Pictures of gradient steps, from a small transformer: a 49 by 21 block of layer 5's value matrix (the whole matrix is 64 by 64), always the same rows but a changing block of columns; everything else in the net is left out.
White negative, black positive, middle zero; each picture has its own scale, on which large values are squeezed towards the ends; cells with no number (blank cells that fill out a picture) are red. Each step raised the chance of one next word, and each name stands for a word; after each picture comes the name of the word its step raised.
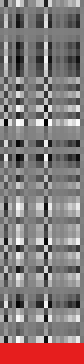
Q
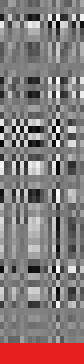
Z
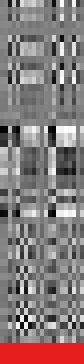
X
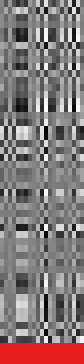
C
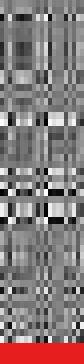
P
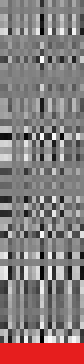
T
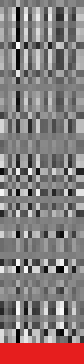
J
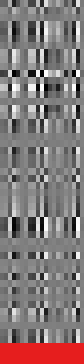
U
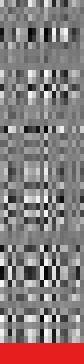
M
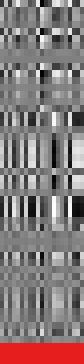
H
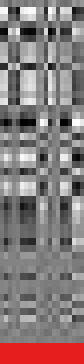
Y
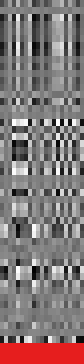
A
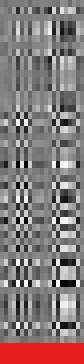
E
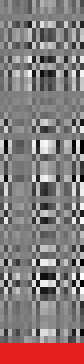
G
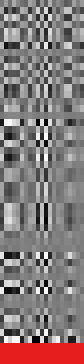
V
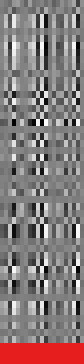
A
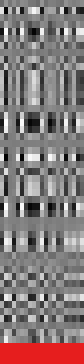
Y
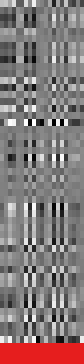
Q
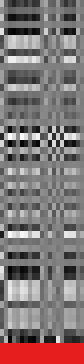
T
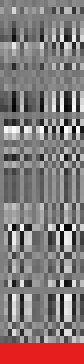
C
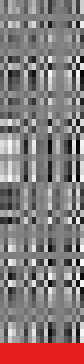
G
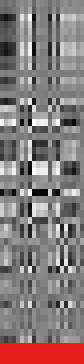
A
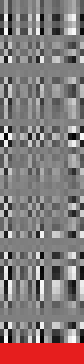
T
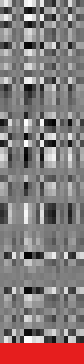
V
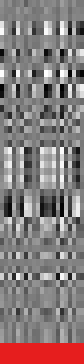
U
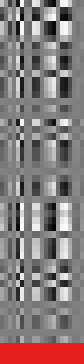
Z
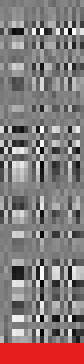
M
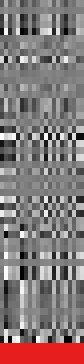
T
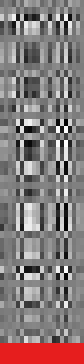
Z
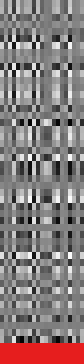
V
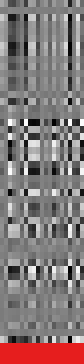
A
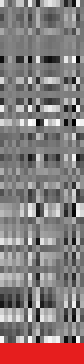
Q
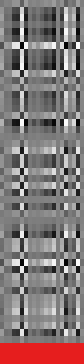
J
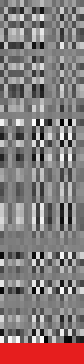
V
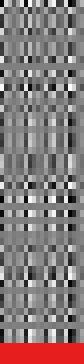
M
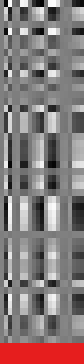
H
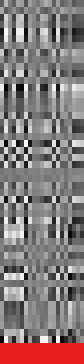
U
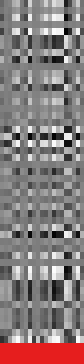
T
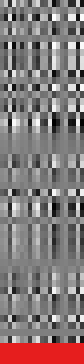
P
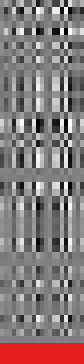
Y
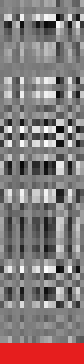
Z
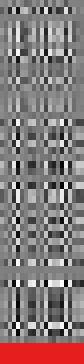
E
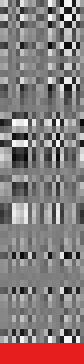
V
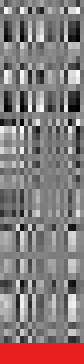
C
